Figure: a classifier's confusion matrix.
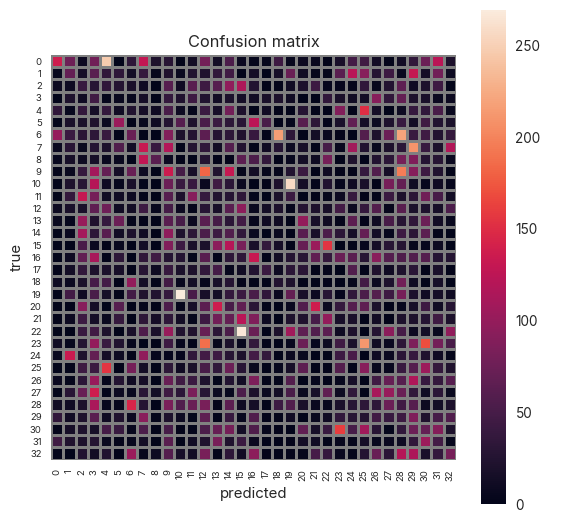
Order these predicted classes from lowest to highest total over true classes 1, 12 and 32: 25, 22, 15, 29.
22, 15, 25, 29
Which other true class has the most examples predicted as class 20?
13
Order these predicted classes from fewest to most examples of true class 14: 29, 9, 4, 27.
27, 29, 4, 9
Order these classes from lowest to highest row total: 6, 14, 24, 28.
24, 14, 28, 6
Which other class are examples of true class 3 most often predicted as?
26
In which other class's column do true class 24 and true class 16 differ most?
1
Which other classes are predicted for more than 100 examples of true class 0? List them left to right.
4, 7, 31
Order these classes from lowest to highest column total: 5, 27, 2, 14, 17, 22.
17, 5, 22, 27, 2, 14
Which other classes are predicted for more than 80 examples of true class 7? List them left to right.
9, 24, 29, 32
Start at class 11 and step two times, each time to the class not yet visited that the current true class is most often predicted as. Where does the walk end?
15
